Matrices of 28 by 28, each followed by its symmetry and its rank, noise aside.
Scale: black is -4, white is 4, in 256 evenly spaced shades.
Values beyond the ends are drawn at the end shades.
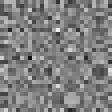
antisymmetric, rank four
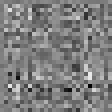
no symmetry, rank four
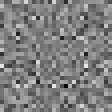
antisymmetric, rank four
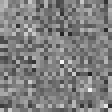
symmetric, rank three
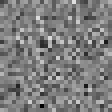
symmetric, rank five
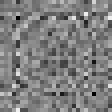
symmetric, rank three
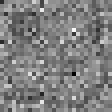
symmetric, rank five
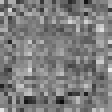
no symmetry, rank five
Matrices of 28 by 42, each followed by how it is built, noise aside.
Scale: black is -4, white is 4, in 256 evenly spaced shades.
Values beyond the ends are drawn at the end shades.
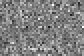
uneven rows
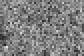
smooth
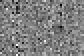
uneven columns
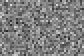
repeating rows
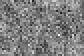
smooth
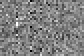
uneven columns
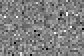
sparse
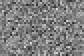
repeating rows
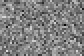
noise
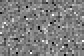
sparse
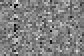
uneven columns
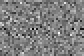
uneven rows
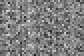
repeating rows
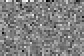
uneven rows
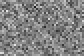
Toeplitz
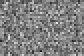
blocks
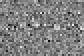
uneven rows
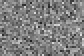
noise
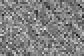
Toeplitz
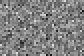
repeating rows
